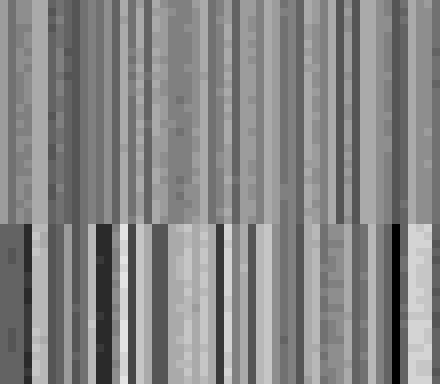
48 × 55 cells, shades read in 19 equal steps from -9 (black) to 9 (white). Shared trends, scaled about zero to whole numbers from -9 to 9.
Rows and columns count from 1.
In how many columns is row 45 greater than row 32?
6
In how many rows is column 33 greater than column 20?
20
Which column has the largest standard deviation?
14
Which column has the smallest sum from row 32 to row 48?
50
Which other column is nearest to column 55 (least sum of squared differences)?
2
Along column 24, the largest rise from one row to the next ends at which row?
29
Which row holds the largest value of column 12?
41
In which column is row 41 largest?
16
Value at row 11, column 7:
-2
